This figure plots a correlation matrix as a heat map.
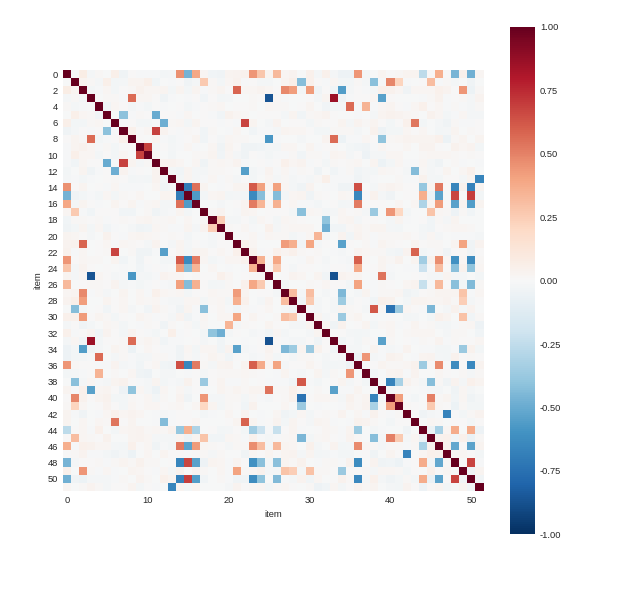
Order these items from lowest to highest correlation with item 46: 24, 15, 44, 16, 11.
15, 44, 11, 24, 16
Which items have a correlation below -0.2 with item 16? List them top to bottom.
15, 44, 48, 50
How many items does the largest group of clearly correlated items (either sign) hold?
12
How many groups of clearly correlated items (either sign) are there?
12
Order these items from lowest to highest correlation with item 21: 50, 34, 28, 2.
34, 50, 28, 2
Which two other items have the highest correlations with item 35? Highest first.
4, 37
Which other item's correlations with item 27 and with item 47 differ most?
42
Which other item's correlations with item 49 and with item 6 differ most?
22
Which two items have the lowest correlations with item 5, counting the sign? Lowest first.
11, 7
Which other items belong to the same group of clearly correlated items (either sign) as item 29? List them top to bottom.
1, 17, 38, 40, 41, 45
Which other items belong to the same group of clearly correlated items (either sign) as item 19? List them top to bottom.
18, 32
